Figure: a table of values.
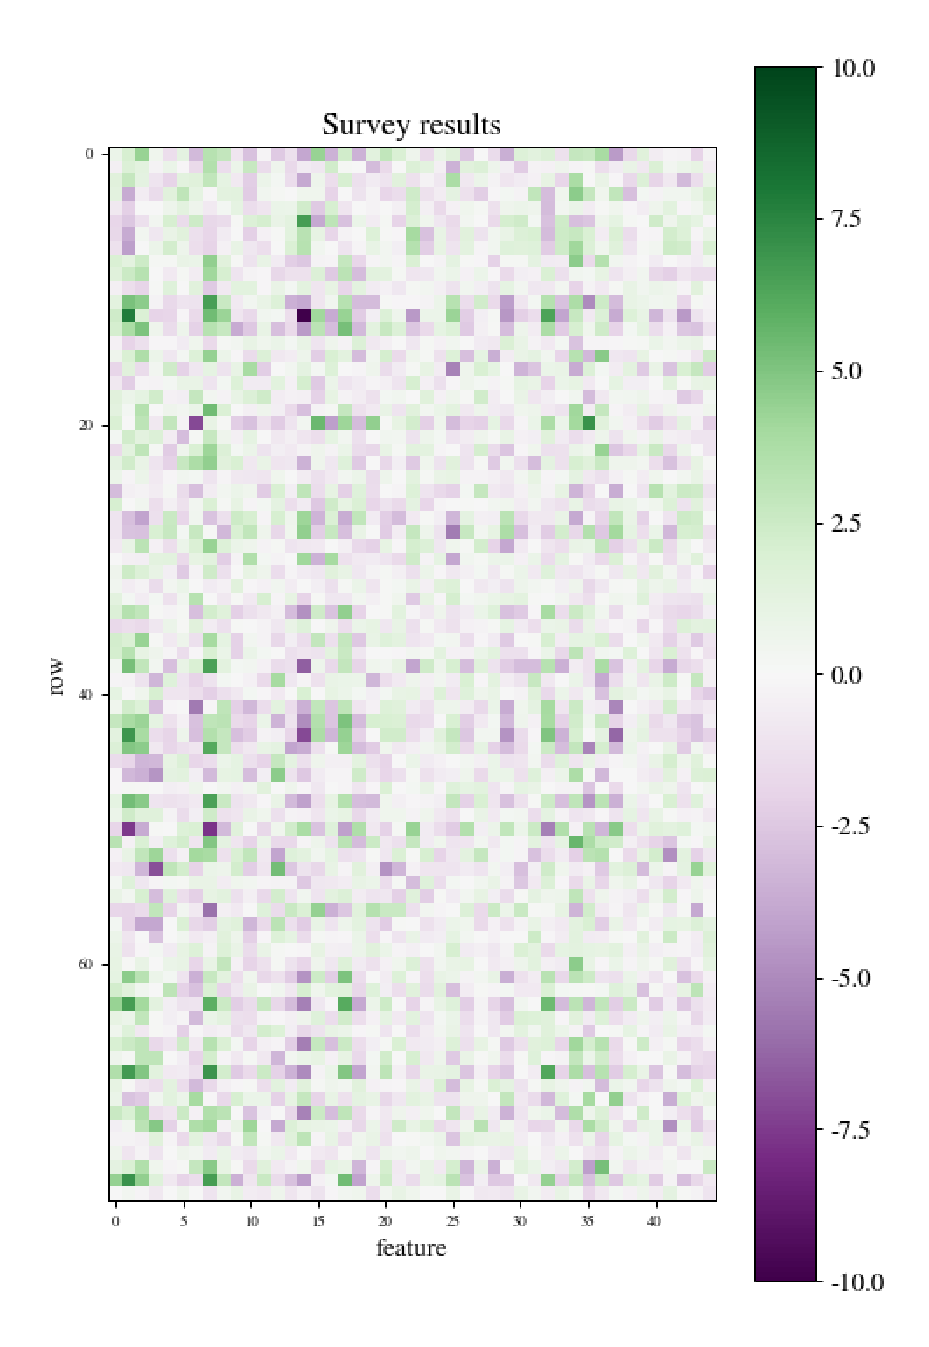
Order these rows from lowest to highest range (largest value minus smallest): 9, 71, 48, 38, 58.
58, 9, 71, 48, 38
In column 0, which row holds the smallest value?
25
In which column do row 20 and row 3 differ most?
6
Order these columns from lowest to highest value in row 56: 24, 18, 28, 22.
22, 24, 18, 28
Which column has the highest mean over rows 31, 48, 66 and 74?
7
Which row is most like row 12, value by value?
43
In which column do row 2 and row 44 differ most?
35
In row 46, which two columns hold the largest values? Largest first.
12, 34
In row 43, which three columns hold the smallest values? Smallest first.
14, 37, 29
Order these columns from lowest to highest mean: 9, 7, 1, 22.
9, 22, 1, 7
